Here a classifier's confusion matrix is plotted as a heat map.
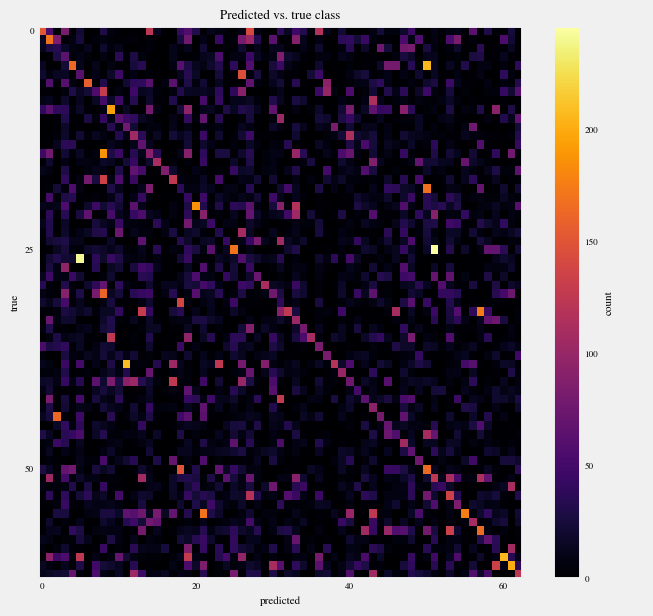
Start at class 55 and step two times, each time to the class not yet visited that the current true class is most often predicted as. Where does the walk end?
33
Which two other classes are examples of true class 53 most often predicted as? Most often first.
27, 50
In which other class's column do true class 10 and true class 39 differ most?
31
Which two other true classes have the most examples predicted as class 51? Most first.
25, 21
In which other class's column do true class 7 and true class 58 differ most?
8
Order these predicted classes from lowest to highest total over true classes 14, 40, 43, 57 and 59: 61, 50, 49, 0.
49, 0, 50, 61
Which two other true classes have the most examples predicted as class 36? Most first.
0, 60
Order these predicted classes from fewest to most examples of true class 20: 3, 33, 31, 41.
41, 3, 31, 33
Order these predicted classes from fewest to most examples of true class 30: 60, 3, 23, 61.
23, 60, 61, 3
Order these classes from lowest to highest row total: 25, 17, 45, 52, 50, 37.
37, 45, 52, 17, 50, 25
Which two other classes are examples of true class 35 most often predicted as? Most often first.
9, 19
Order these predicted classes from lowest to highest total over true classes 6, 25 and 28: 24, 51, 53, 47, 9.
9, 24, 47, 53, 51
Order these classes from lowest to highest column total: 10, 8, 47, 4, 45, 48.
4, 45, 10, 48, 47, 8
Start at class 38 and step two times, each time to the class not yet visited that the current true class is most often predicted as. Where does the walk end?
56
